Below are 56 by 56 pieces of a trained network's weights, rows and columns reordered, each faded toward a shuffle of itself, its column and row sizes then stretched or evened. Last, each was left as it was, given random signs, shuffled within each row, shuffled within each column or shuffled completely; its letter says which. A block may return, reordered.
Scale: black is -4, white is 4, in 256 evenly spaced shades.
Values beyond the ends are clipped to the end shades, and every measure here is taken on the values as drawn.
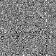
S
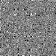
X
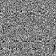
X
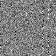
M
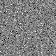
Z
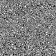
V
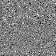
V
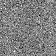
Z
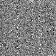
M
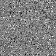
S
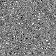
V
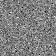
Z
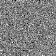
V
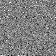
V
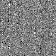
M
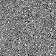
M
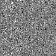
M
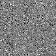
S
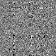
S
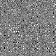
X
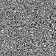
S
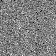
Z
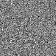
V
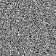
M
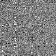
S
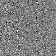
M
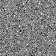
Z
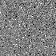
V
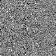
M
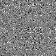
S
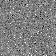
Z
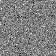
Z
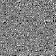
X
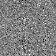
M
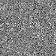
S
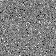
Z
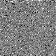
V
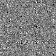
S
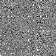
S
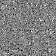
V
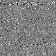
V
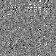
S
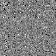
X
